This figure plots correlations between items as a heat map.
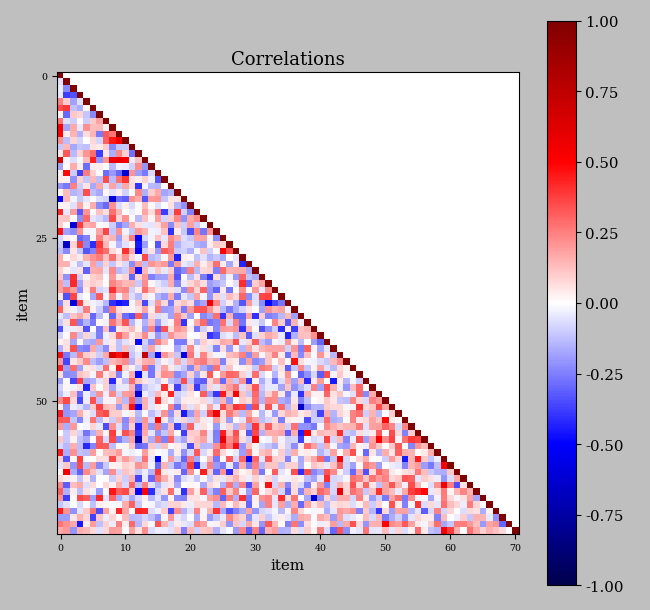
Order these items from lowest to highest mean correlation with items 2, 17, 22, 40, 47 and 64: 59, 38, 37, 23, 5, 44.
23, 5, 37, 44, 38, 59
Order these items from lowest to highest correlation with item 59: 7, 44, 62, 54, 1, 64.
1, 62, 44, 7, 54, 64
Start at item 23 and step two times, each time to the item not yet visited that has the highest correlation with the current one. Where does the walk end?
3
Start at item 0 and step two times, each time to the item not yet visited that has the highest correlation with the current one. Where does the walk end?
43
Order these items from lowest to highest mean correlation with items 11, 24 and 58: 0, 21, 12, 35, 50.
12, 35, 50, 21, 0
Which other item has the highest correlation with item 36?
44
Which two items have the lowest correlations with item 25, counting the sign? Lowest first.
12, 37
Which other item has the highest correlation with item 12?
67
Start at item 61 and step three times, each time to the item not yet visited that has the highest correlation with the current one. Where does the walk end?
53
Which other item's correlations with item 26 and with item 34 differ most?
39
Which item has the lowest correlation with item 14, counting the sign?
64
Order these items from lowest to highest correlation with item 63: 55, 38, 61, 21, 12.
61, 38, 12, 21, 55
